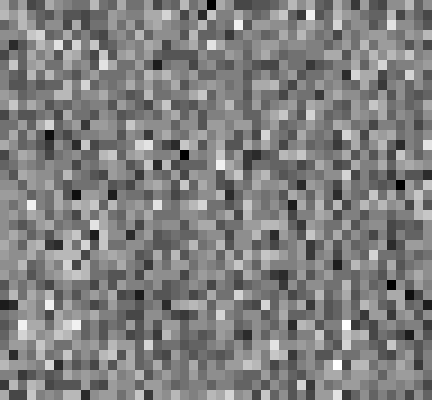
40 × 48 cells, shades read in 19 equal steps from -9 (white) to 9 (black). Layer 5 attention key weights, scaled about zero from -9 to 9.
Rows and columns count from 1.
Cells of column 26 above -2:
29
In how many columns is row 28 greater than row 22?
25
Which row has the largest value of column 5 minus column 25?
17
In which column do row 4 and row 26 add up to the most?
38
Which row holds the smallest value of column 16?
15
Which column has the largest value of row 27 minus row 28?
9
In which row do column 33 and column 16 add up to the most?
30
